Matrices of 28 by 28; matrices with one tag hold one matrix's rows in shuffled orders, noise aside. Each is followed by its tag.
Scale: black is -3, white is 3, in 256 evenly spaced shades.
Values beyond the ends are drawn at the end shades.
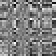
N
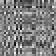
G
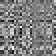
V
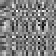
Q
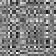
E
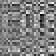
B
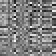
N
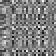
Q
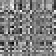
V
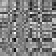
N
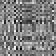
G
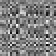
E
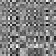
E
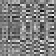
B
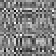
G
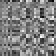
B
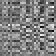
B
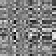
N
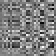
B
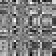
N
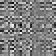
V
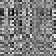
V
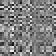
V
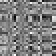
N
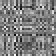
G
